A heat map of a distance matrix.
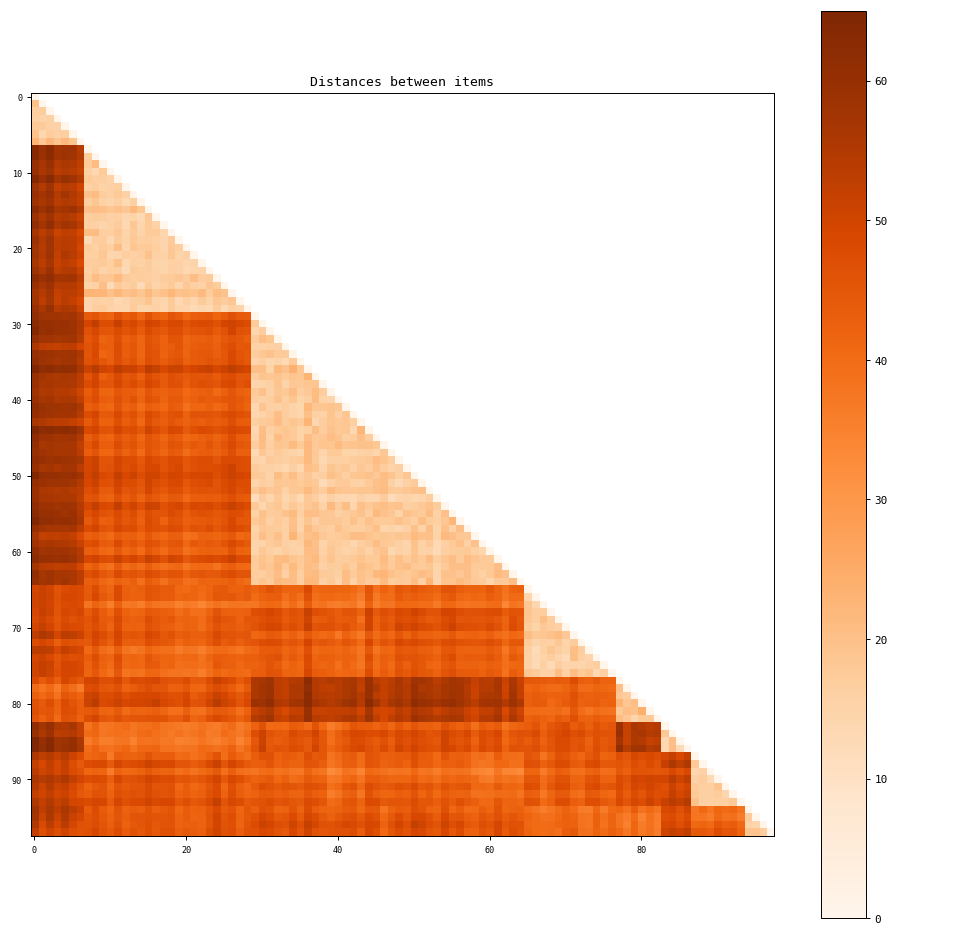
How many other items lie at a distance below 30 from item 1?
6
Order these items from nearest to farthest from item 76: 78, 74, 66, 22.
74, 66, 22, 78
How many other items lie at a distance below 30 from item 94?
3
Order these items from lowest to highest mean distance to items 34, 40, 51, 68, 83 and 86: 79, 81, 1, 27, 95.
27, 95, 81, 79, 1
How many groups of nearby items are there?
8
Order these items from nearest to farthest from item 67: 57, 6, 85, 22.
22, 57, 85, 6
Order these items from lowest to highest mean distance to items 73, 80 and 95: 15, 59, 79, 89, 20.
79, 89, 20, 15, 59
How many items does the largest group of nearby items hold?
36
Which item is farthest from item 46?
0
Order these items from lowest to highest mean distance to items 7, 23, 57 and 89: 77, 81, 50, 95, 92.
92, 50, 95, 81, 77
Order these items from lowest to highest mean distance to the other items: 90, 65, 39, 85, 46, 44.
39, 46, 44, 65, 90, 85
